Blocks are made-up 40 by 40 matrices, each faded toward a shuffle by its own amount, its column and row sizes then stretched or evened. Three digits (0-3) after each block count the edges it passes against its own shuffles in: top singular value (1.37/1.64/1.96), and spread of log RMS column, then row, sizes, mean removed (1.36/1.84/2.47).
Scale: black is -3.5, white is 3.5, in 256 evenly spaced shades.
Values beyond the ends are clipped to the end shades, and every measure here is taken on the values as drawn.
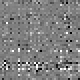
2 2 3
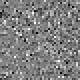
1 0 0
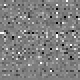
0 1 3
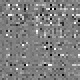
1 2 3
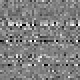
3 0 3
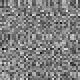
3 0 2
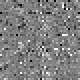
1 1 2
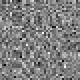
3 0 0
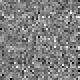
2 1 1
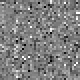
0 2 0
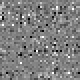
0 1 2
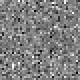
1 1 1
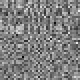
3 1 1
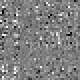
0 2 1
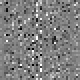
0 3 0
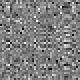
3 1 1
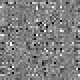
1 2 2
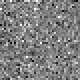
0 0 1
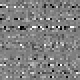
1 0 3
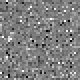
0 0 0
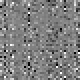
2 3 2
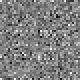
0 0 2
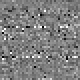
0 1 2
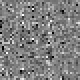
0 2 1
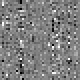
1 3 0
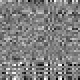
3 0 3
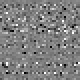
0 1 3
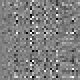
3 3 2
